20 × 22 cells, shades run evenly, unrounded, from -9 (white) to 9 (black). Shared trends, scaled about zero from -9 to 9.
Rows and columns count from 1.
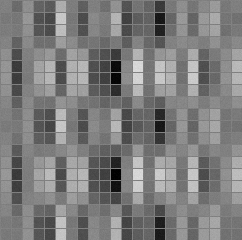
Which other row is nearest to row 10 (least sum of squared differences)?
3
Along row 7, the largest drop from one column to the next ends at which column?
12
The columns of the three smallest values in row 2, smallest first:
6, 11, 20
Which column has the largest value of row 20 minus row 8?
15
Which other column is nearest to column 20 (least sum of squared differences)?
17
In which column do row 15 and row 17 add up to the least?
13
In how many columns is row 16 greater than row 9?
9
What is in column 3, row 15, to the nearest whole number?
0
